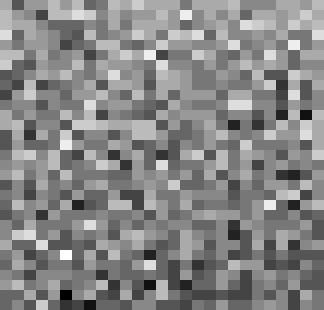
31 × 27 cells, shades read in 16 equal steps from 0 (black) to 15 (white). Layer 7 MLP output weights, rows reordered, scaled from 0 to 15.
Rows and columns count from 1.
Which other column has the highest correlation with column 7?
18
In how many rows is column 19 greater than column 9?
13
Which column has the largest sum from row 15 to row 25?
2
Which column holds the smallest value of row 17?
11
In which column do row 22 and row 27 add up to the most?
20
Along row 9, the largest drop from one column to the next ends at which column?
24
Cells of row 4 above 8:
14
